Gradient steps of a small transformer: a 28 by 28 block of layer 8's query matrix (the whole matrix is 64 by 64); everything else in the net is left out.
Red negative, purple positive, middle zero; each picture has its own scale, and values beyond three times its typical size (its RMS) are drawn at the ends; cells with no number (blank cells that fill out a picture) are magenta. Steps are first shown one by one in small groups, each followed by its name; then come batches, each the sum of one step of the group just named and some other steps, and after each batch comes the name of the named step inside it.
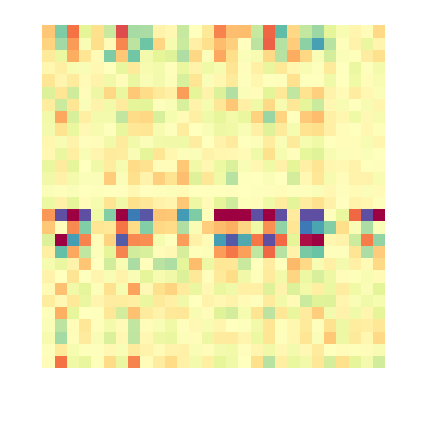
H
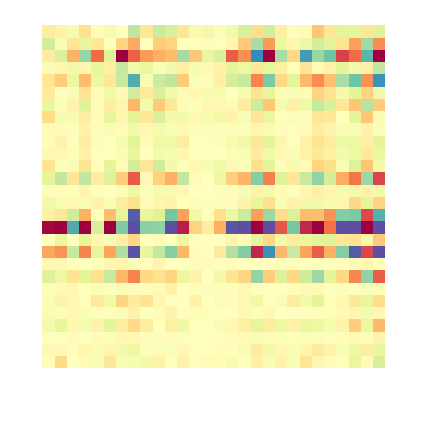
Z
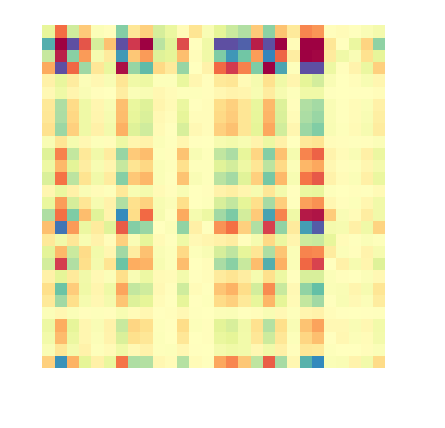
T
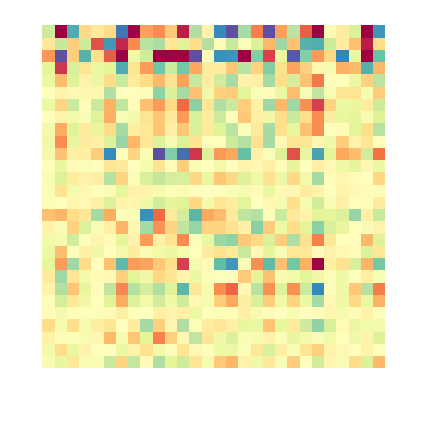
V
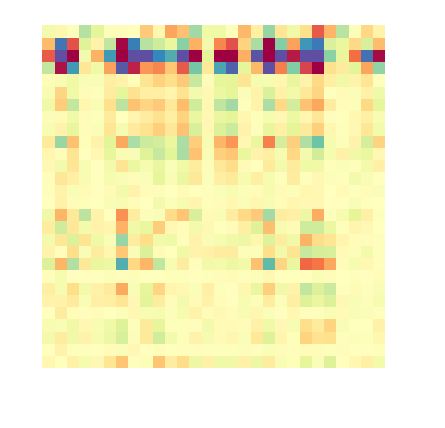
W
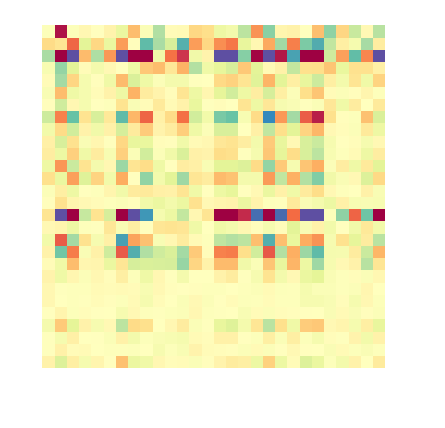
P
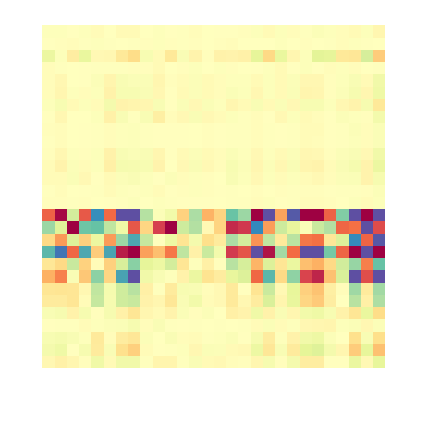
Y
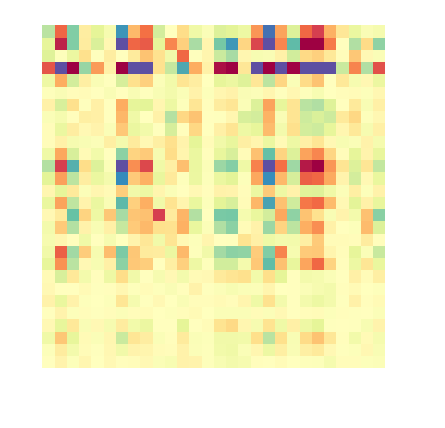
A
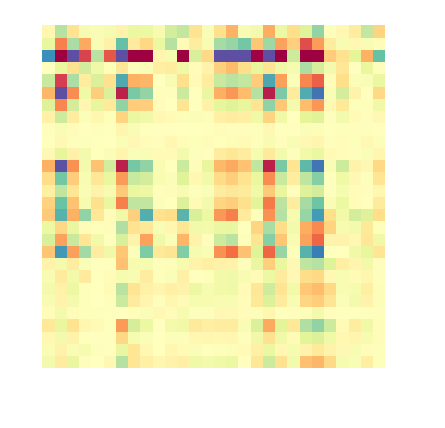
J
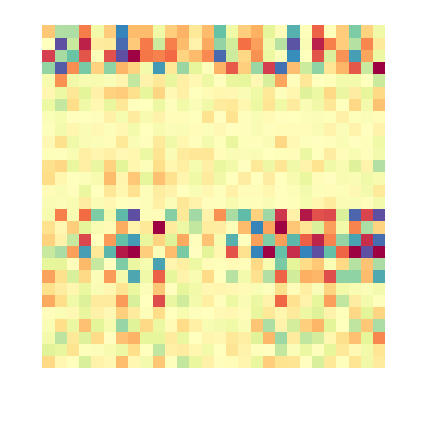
Y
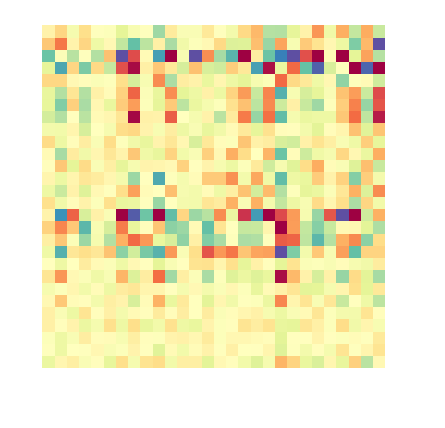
P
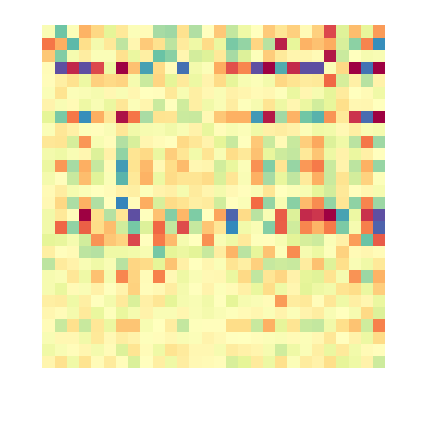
A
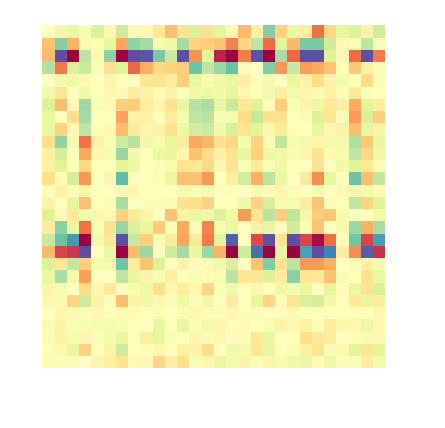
W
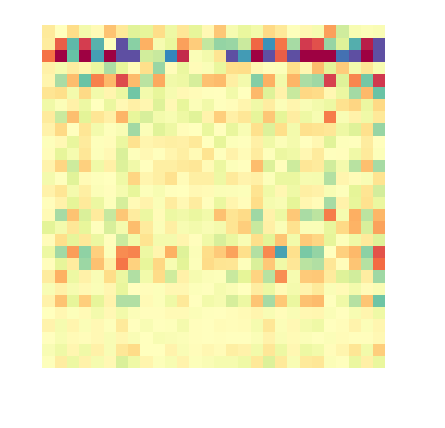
J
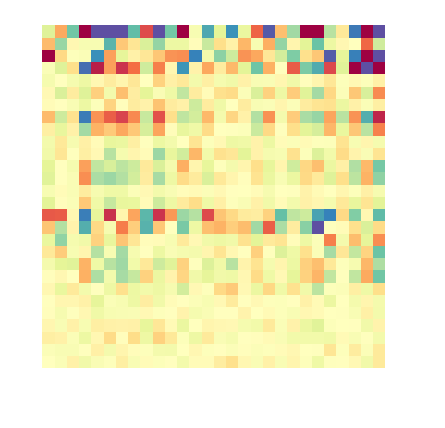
V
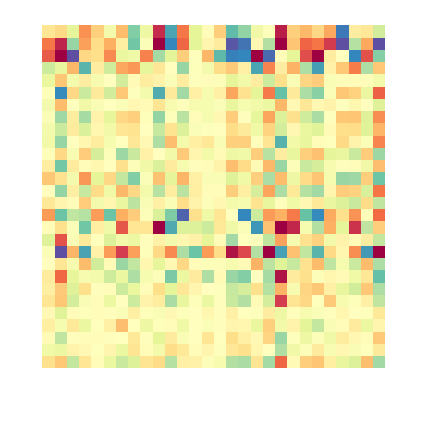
J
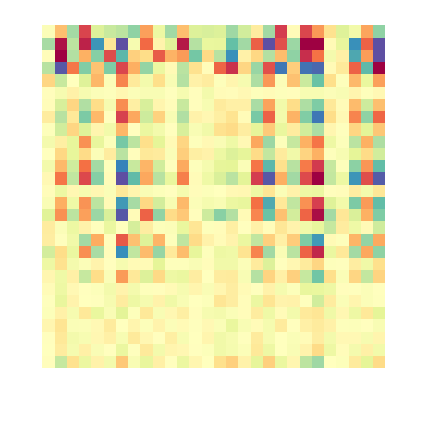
T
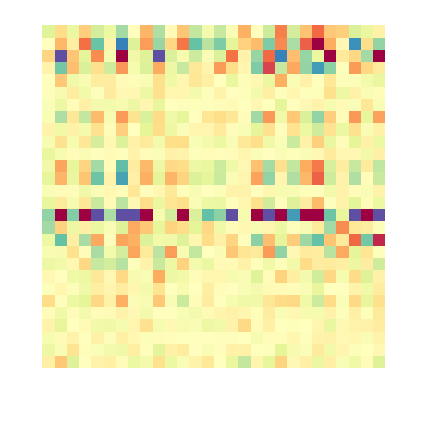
A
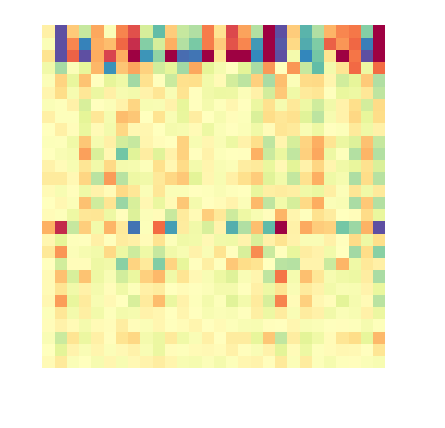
Z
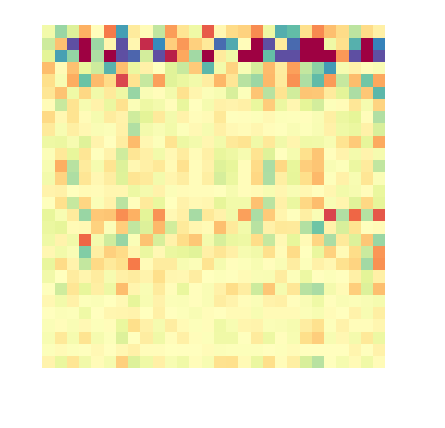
T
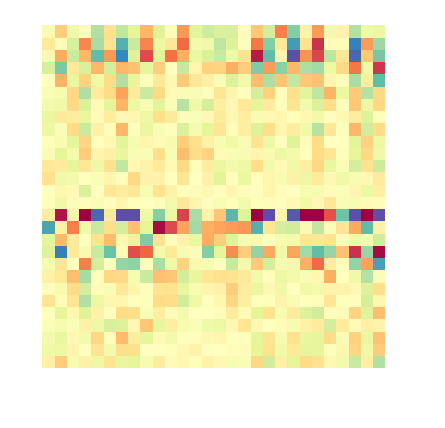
Y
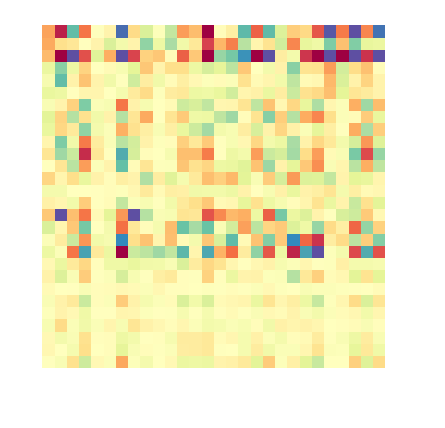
P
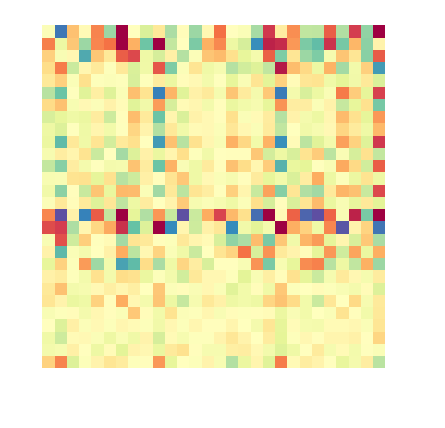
H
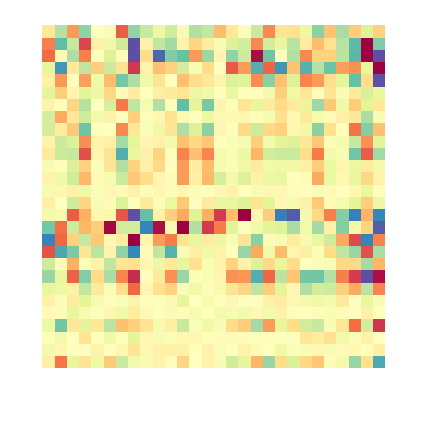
H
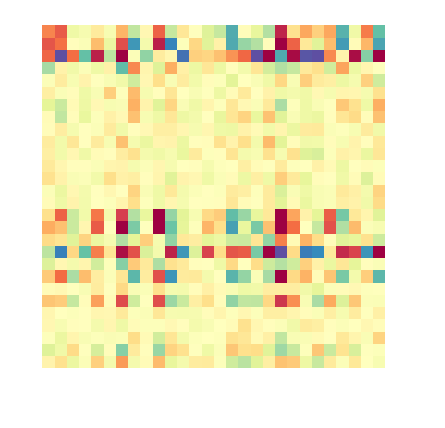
W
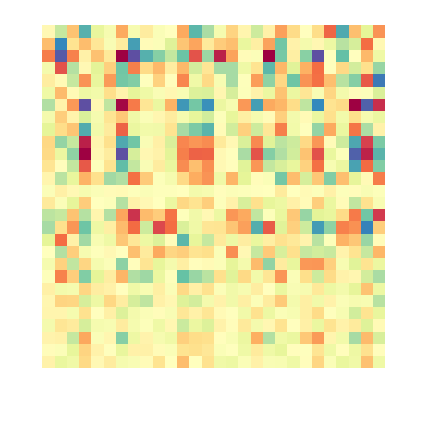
W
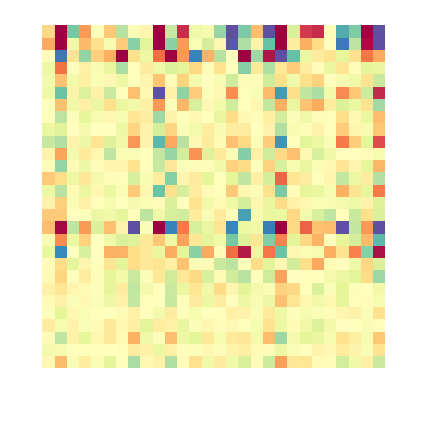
V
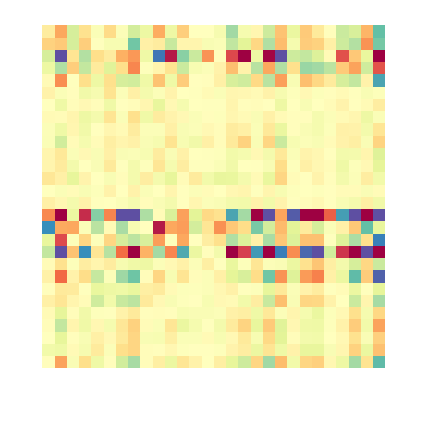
Y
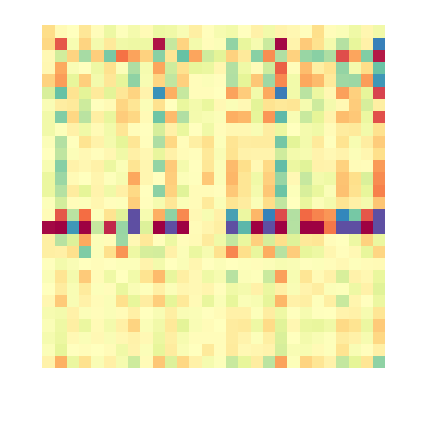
Z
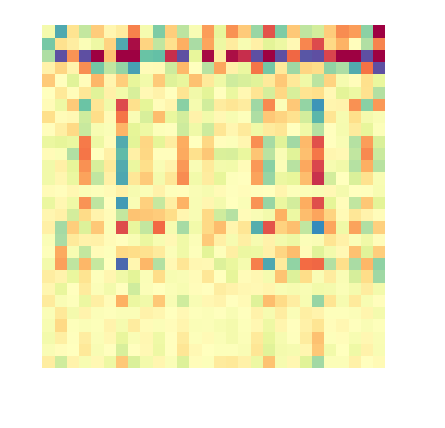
T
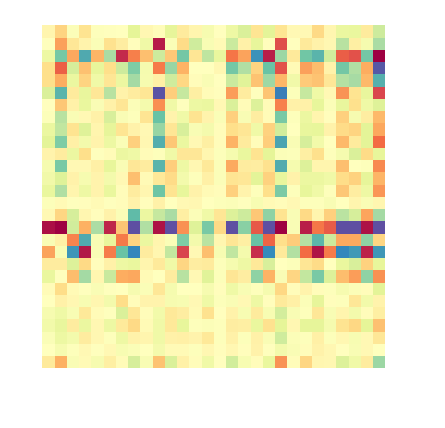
Z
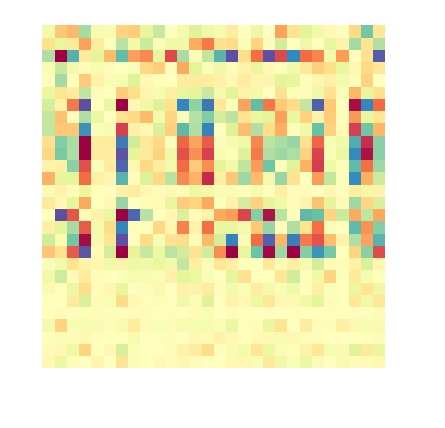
P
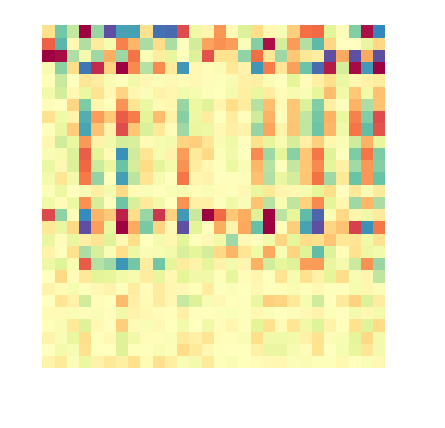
H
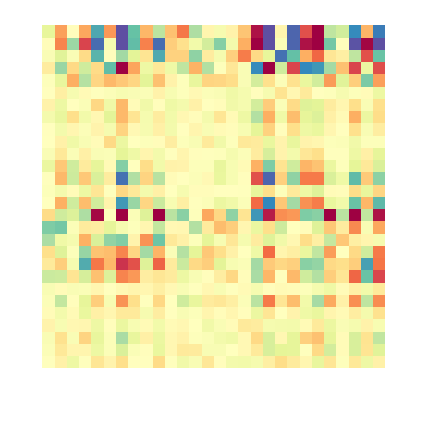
A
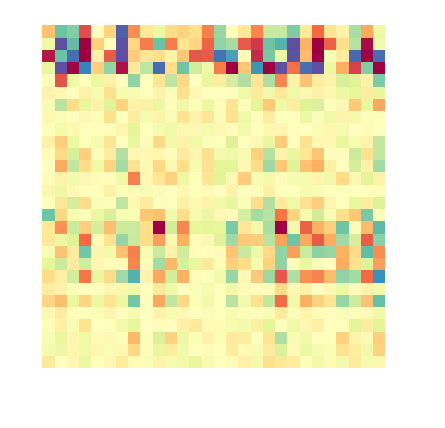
A
